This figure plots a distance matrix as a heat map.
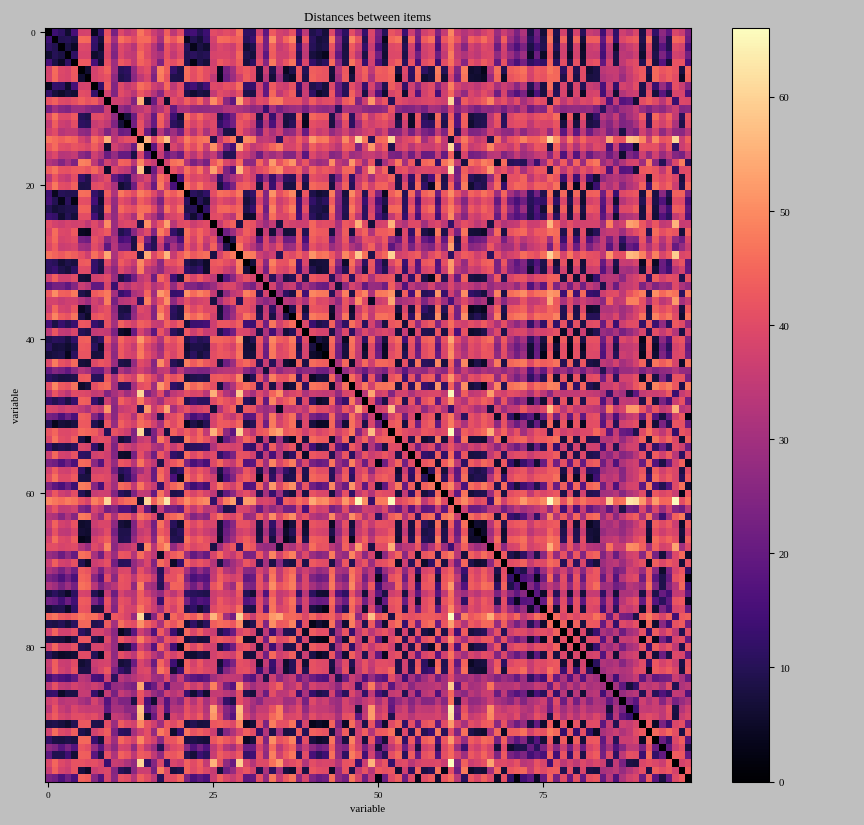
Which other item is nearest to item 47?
88
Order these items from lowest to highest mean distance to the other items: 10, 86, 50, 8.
86, 8, 10, 50
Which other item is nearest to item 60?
96
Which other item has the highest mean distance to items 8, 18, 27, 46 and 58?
61
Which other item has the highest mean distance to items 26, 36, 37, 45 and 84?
76
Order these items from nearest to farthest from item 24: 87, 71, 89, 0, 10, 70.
0, 71, 70, 10, 87, 89
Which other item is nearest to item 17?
68
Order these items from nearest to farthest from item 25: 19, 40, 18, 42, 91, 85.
19, 91, 42, 40, 85, 18
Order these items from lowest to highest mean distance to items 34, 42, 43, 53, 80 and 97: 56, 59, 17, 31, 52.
31, 56, 59, 17, 52
